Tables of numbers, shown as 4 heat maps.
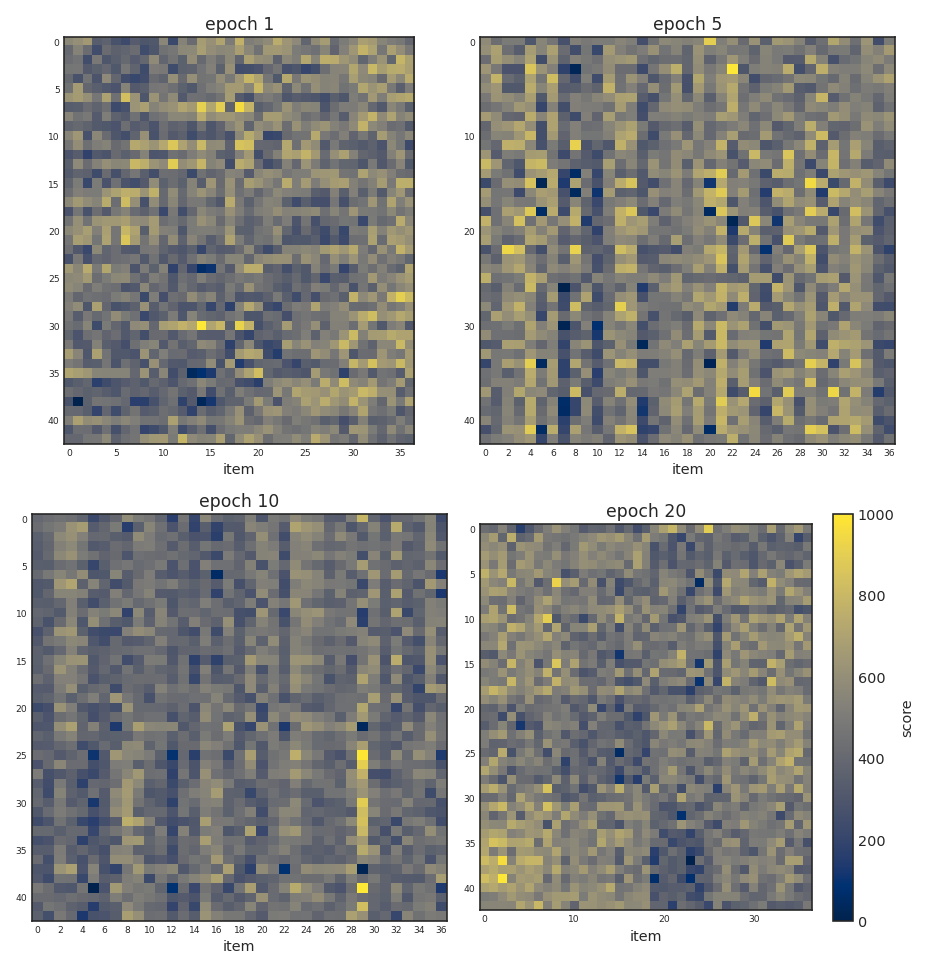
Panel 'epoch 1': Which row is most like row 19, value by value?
16
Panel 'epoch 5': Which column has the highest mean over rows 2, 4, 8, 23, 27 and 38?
21
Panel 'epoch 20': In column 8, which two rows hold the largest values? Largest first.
6, 15
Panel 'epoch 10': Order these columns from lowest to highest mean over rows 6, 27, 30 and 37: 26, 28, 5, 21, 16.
5, 16, 26, 21, 28
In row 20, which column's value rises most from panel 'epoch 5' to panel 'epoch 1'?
22
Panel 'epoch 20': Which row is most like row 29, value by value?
10
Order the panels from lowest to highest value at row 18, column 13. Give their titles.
epoch 1, epoch 10, epoch 20, epoch 5
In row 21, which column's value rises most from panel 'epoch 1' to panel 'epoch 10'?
29
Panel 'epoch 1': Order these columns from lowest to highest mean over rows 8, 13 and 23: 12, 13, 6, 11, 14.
6, 12, 13, 11, 14
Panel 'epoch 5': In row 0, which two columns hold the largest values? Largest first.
20, 31
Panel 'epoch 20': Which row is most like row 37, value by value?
39
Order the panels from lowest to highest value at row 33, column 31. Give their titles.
epoch 10, epoch 1, epoch 20, epoch 5
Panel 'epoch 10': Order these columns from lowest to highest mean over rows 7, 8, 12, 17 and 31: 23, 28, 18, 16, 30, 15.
16, 18, 28, 15, 30, 23
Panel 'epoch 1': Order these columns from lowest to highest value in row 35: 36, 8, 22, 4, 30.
22, 30, 4, 8, 36
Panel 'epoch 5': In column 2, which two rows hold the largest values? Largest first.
22, 11
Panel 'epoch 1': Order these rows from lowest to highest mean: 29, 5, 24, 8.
24, 29, 5, 8
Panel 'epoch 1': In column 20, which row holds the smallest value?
36
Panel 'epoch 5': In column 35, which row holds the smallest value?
37
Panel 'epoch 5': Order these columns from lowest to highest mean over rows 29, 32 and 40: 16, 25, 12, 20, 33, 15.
25, 15, 16, 20, 12, 33
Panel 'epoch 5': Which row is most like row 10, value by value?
6
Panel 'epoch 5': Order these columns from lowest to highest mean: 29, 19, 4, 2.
2, 19, 29, 4
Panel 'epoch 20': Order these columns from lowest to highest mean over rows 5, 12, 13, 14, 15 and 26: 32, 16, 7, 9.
9, 16, 7, 32
